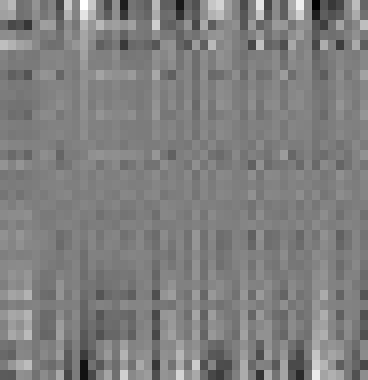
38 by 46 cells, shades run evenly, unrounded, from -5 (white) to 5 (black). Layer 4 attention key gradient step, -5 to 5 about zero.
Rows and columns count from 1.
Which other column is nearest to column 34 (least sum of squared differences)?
8
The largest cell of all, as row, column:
1, 40
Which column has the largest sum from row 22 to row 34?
20
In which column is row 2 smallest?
11
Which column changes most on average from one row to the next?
43
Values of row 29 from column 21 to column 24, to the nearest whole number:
0 -1 0 0
